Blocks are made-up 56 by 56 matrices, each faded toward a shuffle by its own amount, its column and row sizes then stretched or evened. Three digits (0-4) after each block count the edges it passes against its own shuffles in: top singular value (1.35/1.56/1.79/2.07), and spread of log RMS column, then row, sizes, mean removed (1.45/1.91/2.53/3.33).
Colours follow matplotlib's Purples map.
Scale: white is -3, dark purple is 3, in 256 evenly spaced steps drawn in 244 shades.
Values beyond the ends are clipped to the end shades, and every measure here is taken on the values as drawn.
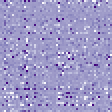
0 2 3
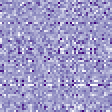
4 2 3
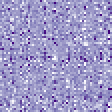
2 3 2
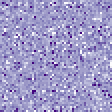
1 1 2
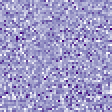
2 0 2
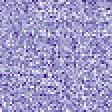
1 0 1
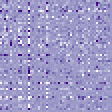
4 3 3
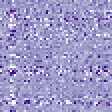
3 2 3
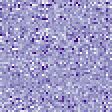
1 1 2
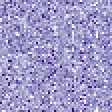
0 2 0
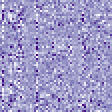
2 3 1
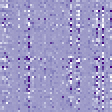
4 4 2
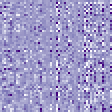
4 4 1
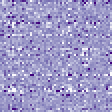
2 2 3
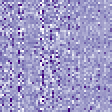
1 4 0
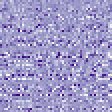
3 1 4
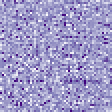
2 1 1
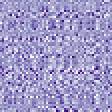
4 0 3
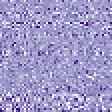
4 0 3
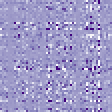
2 4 3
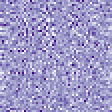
4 1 1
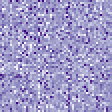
2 2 0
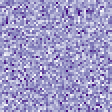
2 1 0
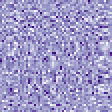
4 0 1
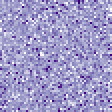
0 0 0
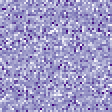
1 0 1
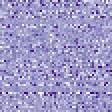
0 0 4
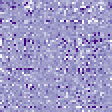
2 2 3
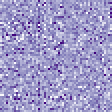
0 2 1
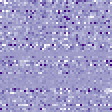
0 1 4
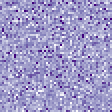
0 0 1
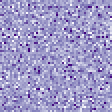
1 1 2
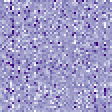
0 3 1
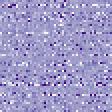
1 2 4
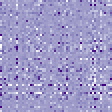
4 3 3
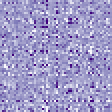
3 3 3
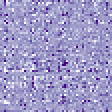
0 3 3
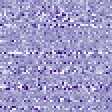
0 1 4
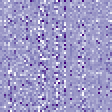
0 4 0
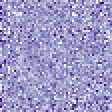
1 2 1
